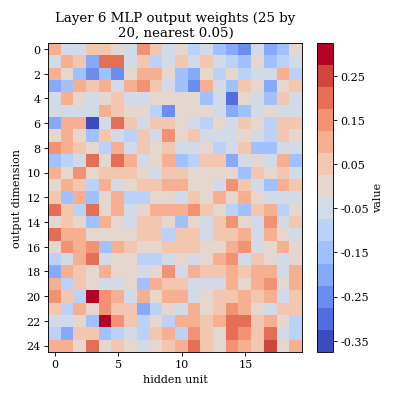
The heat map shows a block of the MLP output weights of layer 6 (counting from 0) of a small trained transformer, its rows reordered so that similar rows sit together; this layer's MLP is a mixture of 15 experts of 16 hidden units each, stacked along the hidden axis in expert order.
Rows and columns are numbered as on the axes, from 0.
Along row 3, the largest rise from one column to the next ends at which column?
12
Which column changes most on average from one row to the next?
3
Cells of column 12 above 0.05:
1
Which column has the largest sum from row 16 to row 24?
14
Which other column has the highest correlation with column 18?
6
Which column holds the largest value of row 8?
0
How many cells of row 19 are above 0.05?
6
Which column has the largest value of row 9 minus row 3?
5
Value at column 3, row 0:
0.05
